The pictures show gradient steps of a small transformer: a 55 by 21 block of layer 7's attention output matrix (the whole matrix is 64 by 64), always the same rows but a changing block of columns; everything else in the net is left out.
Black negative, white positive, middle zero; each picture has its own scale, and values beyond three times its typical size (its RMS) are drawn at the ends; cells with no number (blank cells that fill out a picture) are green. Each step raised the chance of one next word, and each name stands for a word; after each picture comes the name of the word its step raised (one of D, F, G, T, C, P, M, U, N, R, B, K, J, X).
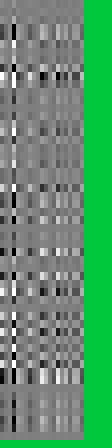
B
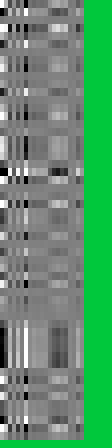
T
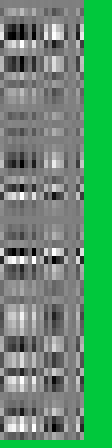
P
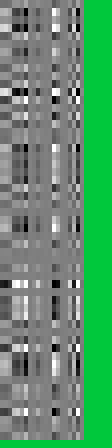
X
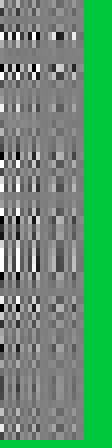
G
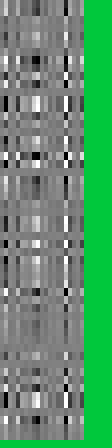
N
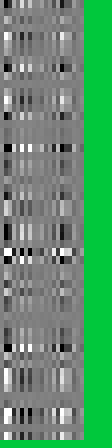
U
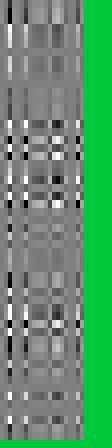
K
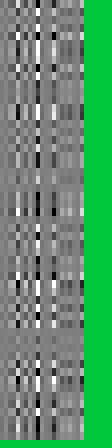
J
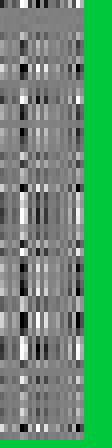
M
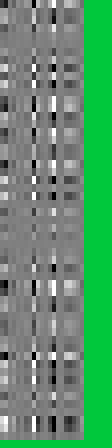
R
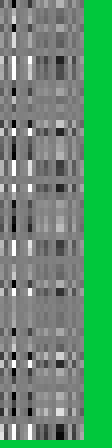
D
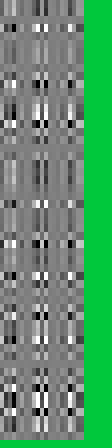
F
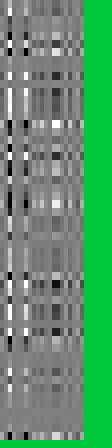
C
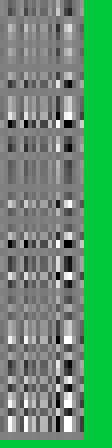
F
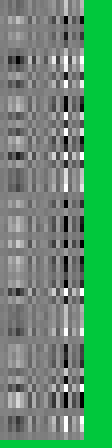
N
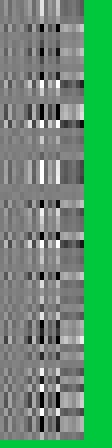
F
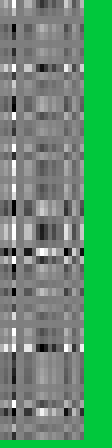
U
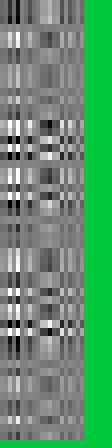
K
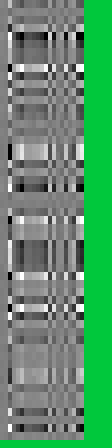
G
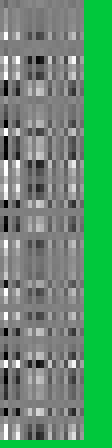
D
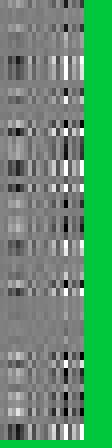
D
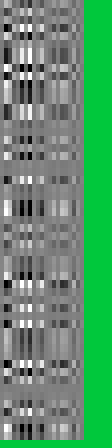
J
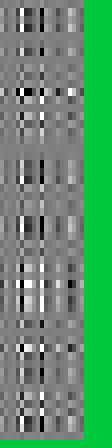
X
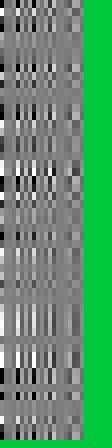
T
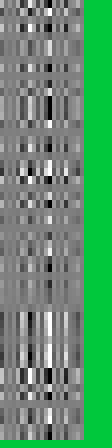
T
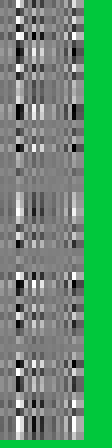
J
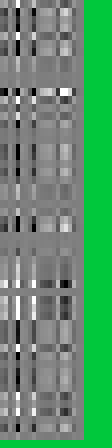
X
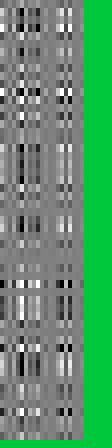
X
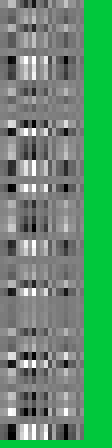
D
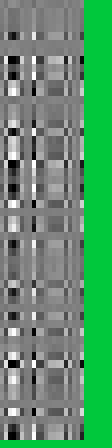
D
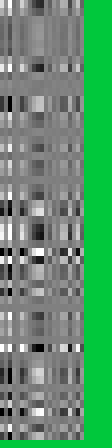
U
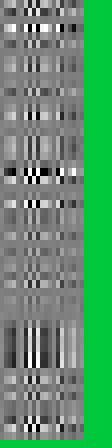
T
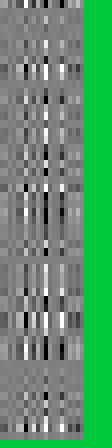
M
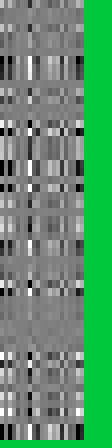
D
